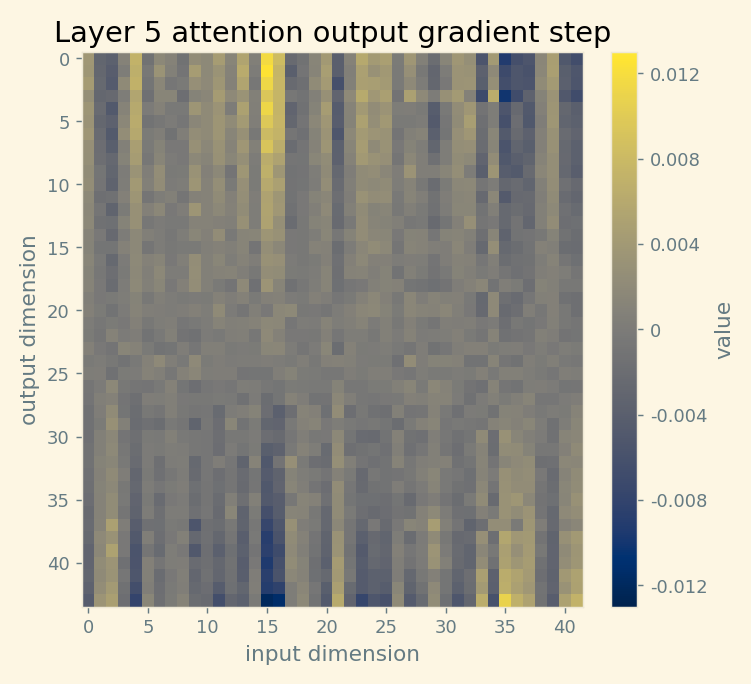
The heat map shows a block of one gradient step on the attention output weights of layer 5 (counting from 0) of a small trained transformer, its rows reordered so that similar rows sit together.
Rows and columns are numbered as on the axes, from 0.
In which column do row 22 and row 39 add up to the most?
2
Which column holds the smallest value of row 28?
16
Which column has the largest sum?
15
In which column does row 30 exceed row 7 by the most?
35
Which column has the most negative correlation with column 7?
8
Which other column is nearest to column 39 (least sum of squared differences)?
0
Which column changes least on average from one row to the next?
10
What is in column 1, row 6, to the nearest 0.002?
-0.002
